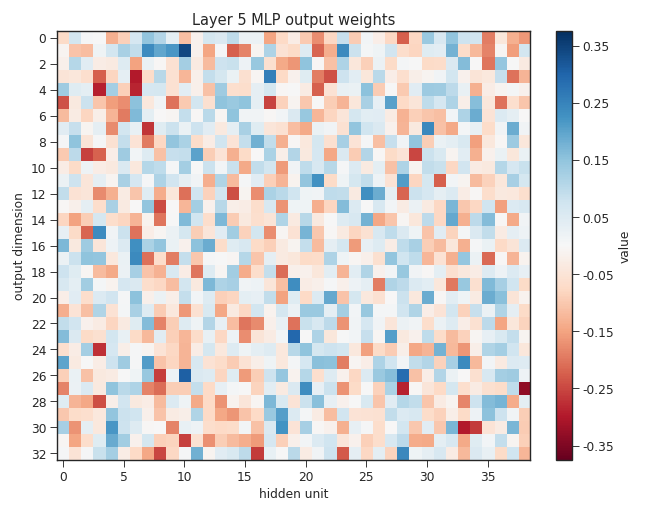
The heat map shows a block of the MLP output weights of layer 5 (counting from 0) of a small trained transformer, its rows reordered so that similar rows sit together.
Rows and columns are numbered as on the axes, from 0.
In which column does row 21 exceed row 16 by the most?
21
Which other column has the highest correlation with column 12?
14
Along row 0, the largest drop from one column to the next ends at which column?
35
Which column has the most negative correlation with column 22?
23
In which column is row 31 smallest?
10
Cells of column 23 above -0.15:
29
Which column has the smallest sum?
8
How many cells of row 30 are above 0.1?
6
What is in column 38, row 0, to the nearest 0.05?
-0.15
